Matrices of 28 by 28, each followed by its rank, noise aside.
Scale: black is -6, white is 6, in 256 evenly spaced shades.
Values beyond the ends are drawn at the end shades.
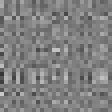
two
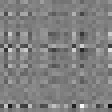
one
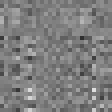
three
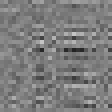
two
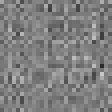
four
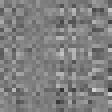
two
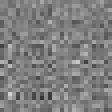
three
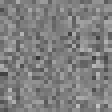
four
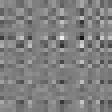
one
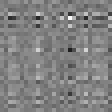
one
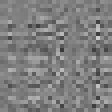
four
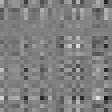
two
